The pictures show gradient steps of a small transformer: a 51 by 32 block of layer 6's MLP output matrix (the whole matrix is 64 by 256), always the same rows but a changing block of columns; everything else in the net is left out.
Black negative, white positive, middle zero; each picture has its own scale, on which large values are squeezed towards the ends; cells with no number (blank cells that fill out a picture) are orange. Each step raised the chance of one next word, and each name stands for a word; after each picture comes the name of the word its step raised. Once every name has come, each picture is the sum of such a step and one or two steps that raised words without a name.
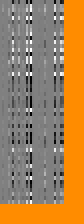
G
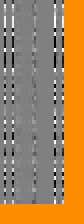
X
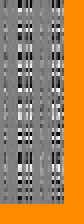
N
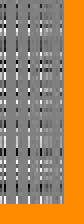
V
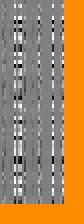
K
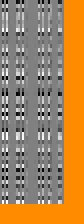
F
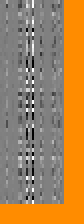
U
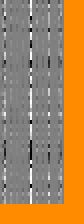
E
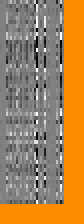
X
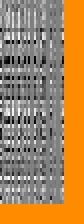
U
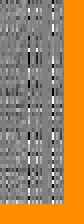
F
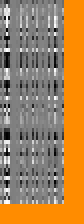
X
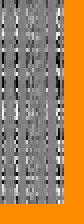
N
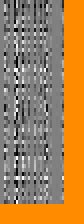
U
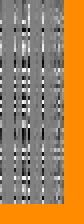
U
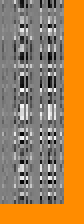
N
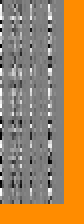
K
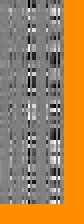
N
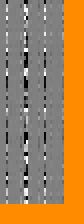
G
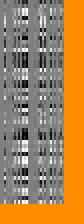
X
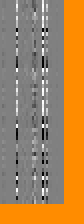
U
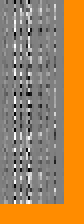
F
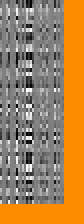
N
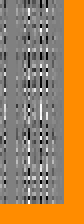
N
